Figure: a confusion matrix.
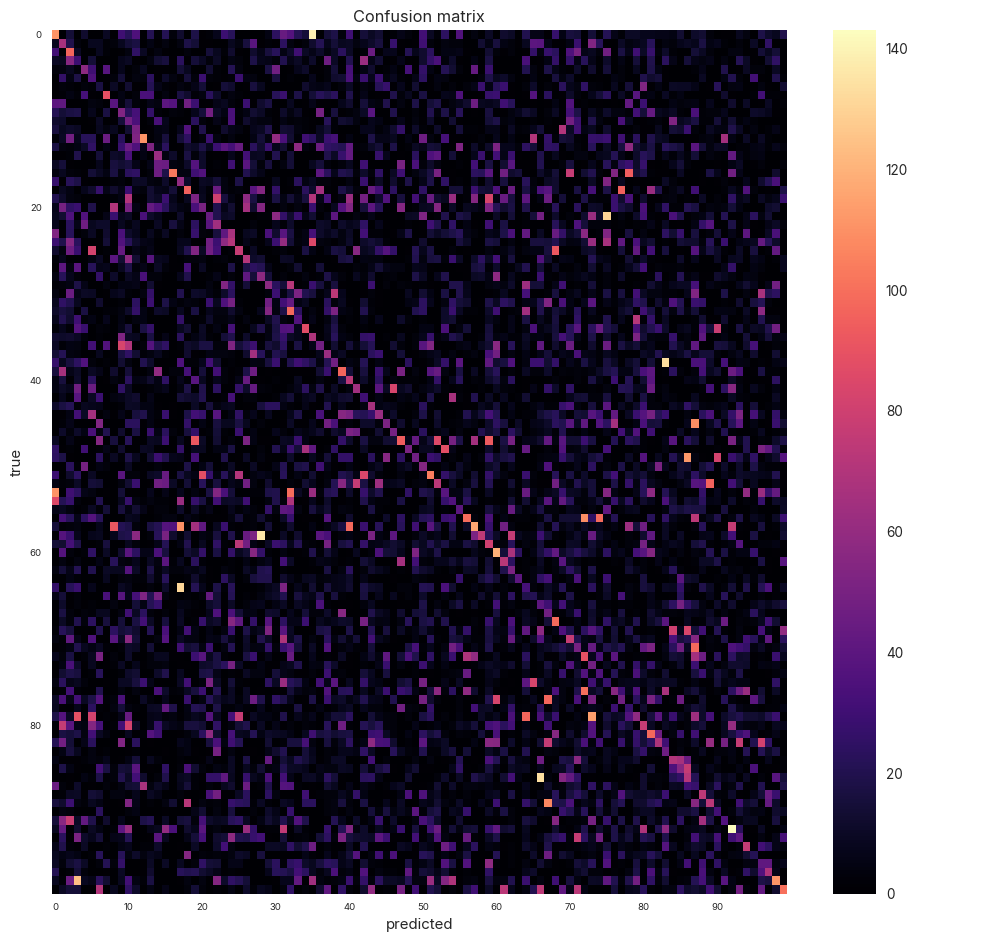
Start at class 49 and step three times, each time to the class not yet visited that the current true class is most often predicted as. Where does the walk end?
85
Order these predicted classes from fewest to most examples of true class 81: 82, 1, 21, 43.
1, 43, 82, 21
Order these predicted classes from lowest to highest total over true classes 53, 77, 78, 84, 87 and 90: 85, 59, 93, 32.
93, 59, 85, 32
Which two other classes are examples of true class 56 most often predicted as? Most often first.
72, 74
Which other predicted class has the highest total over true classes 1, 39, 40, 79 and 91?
73
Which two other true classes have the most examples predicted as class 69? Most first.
11, 86
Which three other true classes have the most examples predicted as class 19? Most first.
47, 57, 25
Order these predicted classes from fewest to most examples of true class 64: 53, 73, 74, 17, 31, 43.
74, 43, 73, 53, 31, 17
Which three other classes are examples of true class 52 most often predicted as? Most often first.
89, 41, 44
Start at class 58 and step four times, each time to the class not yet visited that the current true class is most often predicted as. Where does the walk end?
10
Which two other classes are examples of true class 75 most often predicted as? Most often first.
65, 31
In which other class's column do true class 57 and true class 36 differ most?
17
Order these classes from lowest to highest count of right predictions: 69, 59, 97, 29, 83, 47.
69, 83, 29, 97, 59, 47
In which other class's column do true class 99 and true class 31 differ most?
71
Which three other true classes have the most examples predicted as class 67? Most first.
89, 77, 82
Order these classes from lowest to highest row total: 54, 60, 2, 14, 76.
14, 2, 54, 76, 60
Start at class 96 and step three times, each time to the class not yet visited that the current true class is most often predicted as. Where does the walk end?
68
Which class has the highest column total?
59
